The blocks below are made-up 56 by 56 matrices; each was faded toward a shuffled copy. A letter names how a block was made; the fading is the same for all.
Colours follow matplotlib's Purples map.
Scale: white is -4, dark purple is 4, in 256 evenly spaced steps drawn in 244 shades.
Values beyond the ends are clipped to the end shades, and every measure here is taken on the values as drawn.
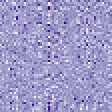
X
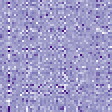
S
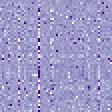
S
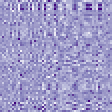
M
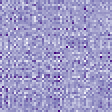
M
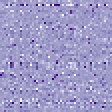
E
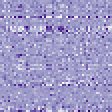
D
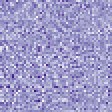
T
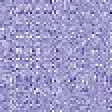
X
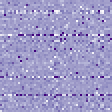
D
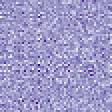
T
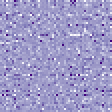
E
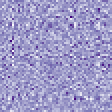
T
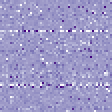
E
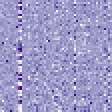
S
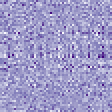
T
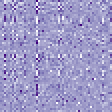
S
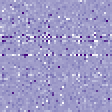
E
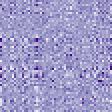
M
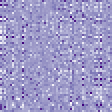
S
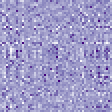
X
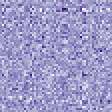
T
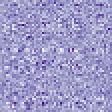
T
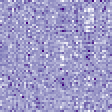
X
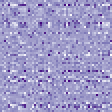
D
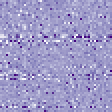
E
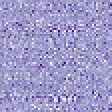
X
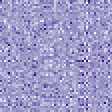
X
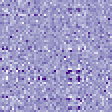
X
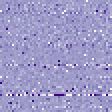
E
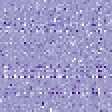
E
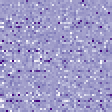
E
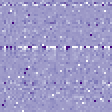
D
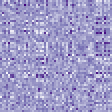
M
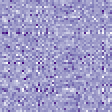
X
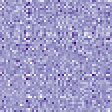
X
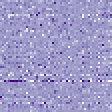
E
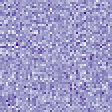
T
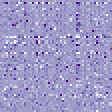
E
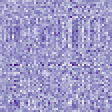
T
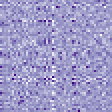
M
